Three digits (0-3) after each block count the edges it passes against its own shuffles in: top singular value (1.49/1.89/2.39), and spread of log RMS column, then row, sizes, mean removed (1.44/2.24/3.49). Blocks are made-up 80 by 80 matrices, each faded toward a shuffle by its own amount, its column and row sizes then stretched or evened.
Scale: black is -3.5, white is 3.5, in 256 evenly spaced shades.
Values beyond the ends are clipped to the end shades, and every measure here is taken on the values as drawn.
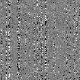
1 3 0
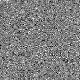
2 0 1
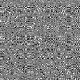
3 0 2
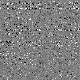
1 1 2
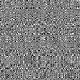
3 0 2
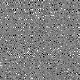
2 1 2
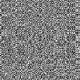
3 2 0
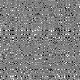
3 1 2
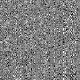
2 2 0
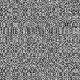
3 1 0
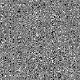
1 2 1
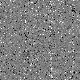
0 1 0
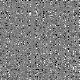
1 2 1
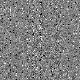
0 2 0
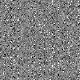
0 2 0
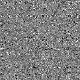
1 1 1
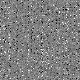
0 2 0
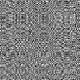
3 0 1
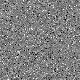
1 0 0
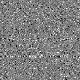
2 0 1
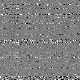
1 0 3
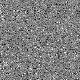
1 0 1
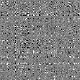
2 2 2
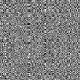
3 2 1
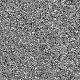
1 0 0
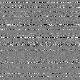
1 0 3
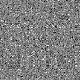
2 0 1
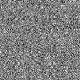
2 0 1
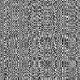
3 3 0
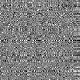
3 0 2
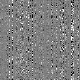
1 3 0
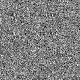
1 0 0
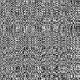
3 2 2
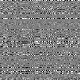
3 0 3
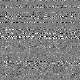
1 1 3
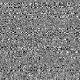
2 0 2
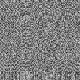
3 0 0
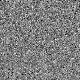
0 0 1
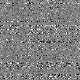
0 1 3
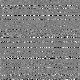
2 0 3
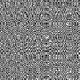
3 1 1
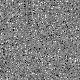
0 0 0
